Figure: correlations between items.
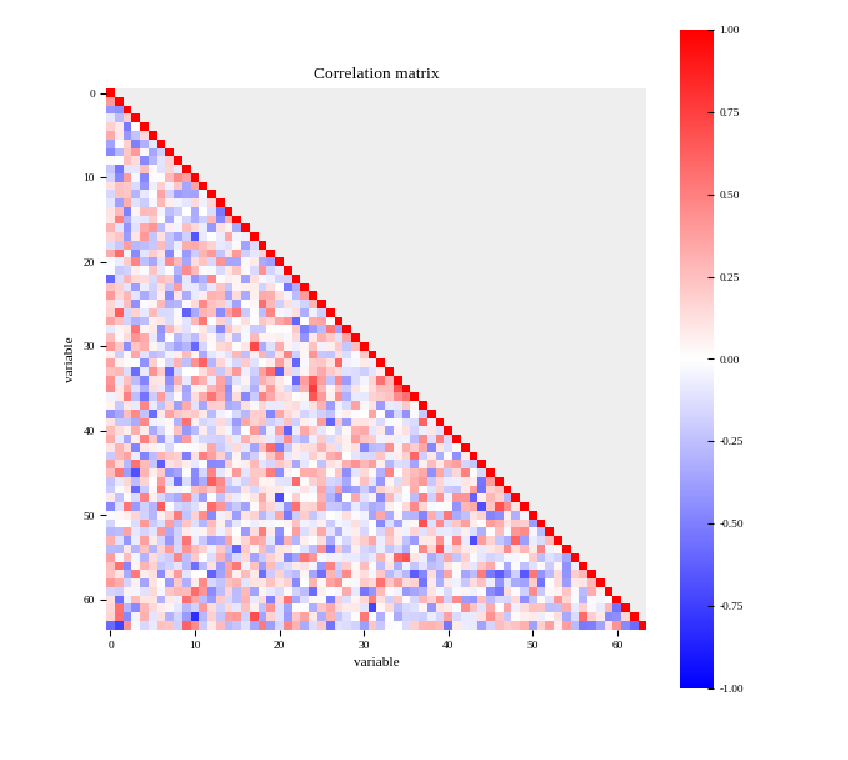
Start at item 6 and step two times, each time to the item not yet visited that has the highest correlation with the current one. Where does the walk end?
46
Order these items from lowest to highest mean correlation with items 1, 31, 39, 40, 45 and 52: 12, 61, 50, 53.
50, 61, 12, 53
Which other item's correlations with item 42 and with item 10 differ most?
45
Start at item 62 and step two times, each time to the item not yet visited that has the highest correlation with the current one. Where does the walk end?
30
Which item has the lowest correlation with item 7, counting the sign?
33
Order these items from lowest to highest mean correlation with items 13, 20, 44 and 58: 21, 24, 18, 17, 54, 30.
18, 54, 21, 17, 24, 30
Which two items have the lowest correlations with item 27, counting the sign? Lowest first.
22, 48
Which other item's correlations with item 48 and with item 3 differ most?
20
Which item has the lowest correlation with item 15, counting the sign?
54
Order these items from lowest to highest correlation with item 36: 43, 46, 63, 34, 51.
51, 63, 46, 34, 43
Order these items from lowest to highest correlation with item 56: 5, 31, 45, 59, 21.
59, 21, 31, 5, 45
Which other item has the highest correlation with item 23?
55
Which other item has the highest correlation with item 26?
1
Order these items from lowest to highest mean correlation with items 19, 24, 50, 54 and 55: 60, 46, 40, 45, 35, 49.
60, 46, 45, 49, 40, 35
